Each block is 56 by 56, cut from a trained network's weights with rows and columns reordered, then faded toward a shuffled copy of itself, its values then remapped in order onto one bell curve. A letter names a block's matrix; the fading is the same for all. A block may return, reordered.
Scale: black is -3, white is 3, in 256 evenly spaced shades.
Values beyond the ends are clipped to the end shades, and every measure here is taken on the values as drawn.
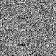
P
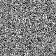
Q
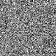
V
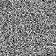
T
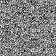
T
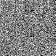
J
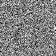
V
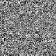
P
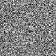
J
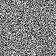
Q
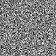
P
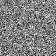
V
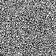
Q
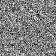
Q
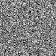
T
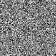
T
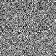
T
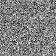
V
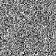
P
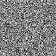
T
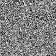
V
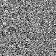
V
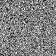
V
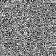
T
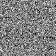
V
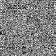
P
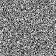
V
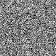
Q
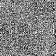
J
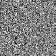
J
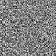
P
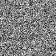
V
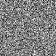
V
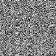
J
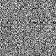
J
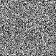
T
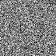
V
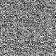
T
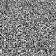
P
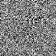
P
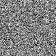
V
